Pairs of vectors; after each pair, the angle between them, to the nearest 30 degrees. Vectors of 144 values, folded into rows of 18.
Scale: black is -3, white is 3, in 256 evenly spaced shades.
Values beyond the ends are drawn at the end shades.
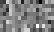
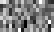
120 degrees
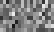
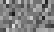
150 degrees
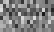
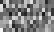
30 degrees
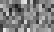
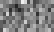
30 degrees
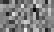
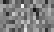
30 degrees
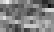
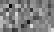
90 degrees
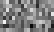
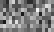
120 degrees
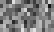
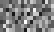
90 degrees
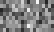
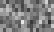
150 degrees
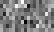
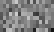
90 degrees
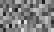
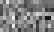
90 degrees
